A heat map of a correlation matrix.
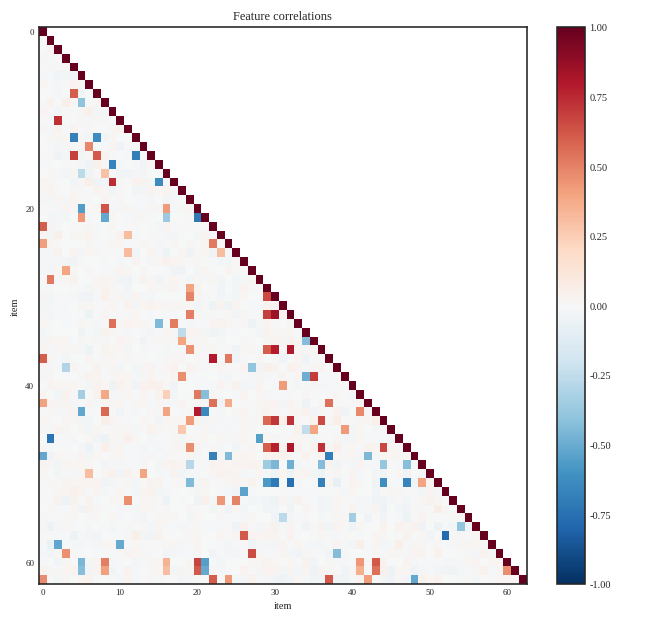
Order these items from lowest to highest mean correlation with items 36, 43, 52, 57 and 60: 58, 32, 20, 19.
58, 19, 32, 20
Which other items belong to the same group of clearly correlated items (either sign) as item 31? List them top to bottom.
40, 55
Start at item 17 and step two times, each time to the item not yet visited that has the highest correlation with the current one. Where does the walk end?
33
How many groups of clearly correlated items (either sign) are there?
14
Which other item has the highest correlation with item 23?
53
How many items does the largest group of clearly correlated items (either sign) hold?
9
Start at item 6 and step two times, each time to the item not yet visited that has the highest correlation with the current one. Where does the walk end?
50
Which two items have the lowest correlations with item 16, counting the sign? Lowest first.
21, 5
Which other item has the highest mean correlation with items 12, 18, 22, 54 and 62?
37
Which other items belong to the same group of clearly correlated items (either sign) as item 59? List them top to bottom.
3, 27, 38
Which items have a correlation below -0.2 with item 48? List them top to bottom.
0, 22, 24, 37, 42, 62
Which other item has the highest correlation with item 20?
43
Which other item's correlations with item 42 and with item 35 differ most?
39
